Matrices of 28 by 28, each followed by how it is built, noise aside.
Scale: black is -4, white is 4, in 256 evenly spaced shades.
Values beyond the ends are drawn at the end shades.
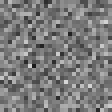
Hankel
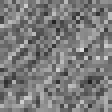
Hankel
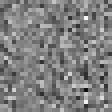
uneven columns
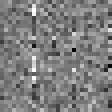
uneven columns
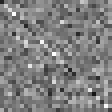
diagonal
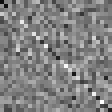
diagonal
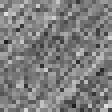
Hankel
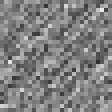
Hankel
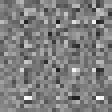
low rank
